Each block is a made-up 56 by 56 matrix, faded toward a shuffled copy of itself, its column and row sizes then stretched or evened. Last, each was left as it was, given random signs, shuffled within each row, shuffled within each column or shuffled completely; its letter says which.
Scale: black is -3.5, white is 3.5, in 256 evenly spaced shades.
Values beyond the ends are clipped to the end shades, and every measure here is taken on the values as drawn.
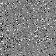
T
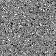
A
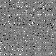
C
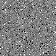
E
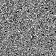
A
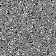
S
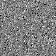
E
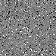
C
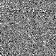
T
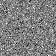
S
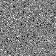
A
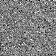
A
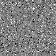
T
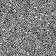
S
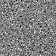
E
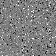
E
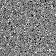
S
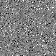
A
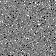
S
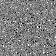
A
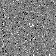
E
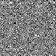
C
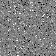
E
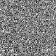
C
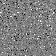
A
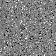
E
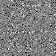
T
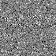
A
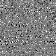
T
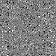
C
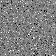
S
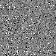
T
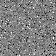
S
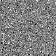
E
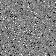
S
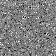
S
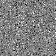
E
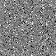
E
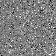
E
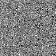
T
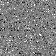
A
